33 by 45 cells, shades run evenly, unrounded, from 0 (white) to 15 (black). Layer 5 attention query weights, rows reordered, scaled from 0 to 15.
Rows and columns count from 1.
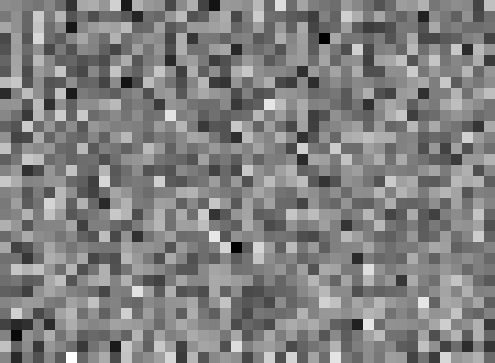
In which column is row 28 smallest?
39
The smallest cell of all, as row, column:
33, 7
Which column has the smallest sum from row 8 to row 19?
25
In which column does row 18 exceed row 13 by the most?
43
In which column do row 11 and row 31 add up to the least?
16
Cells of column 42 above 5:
26
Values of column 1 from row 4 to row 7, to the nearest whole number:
11 10 9 10
